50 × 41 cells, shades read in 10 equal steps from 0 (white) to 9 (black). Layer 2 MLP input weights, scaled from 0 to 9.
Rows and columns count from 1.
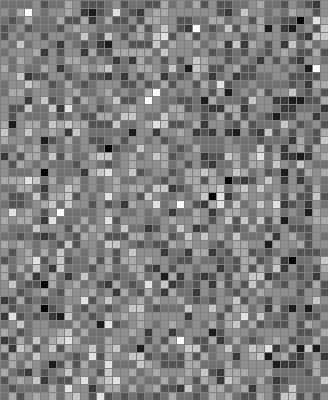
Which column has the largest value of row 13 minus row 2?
4
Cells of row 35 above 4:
26
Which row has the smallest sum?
24
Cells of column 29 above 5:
15
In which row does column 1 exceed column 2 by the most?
40
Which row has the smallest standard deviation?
1
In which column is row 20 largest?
38
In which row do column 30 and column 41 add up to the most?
45
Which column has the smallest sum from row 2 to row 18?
20
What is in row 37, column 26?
4
